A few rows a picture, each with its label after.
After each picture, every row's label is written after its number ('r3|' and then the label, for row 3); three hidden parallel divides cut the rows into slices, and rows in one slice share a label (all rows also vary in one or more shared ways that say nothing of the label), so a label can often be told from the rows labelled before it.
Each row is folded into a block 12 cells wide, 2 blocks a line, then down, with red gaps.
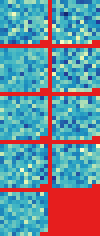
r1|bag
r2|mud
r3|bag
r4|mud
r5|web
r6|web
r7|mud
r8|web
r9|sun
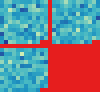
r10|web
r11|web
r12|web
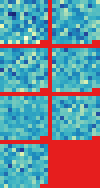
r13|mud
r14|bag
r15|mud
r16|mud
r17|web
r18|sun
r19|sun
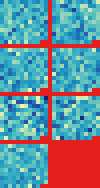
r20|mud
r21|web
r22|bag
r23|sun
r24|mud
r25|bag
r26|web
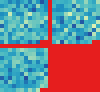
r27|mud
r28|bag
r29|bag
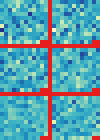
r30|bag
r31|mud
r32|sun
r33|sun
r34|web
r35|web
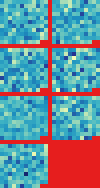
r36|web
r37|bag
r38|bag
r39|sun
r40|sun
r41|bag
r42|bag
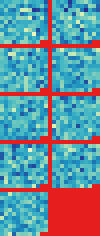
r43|mud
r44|mud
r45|sun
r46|bag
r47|bag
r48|sun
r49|mud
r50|bag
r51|sun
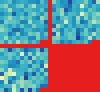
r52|mud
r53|sun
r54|sun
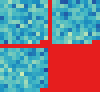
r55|web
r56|mud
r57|sun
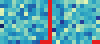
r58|web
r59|bag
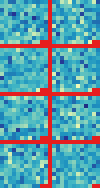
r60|mud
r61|sun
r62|bag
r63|sun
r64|bag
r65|sun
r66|mud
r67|web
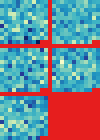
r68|web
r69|sun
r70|bag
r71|mud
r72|mud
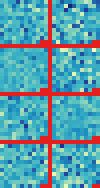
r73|web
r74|mud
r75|sun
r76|bag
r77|sun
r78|web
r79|web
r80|sun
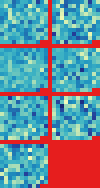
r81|sun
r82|mud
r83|mud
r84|bag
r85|mud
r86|bag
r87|mud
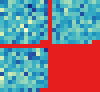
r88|mud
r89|bag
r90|mud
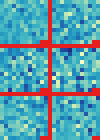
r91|web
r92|bag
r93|web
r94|mud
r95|sun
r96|sun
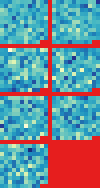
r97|sun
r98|sun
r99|bag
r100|mud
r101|web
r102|web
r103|web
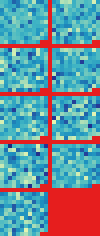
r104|sun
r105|bag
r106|web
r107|bag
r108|mud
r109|mud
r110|mud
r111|mud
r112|mud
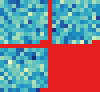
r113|mud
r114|web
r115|mud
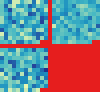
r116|bag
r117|sun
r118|mud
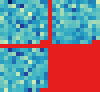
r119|sun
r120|web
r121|mud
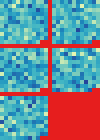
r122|sun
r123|web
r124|bag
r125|web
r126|sun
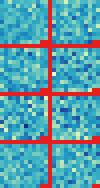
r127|web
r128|bag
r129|web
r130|sun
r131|web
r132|mud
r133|sun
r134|mud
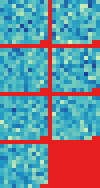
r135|web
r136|sun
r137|sun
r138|bag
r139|mud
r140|sun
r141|sun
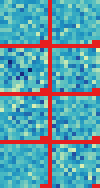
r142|sun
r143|bag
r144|web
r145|bag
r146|bag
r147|web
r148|sun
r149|web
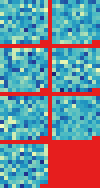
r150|bag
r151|mud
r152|bag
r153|bag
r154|mud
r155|web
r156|bag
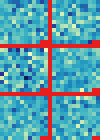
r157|mud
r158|mud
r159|web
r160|bag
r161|mud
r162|sun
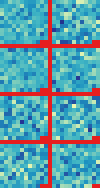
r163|web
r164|bag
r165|sun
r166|web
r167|bag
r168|mud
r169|mud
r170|sun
